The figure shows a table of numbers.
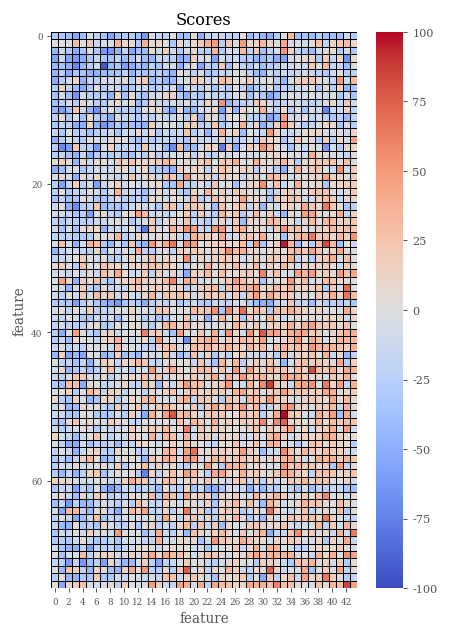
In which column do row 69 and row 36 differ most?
31
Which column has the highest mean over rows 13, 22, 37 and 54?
32
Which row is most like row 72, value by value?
64
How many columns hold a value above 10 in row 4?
3
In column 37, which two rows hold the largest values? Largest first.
45, 27
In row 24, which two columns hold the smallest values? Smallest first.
5, 33
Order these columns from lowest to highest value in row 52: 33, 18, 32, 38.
18, 38, 32, 33
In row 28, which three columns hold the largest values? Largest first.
33, 39, 17
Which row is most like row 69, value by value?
55
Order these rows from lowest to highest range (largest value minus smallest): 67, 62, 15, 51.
62, 67, 15, 51
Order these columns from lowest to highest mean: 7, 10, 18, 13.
7, 10, 13, 18
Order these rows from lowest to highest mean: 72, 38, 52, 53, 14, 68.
14, 38, 68, 72, 53, 52
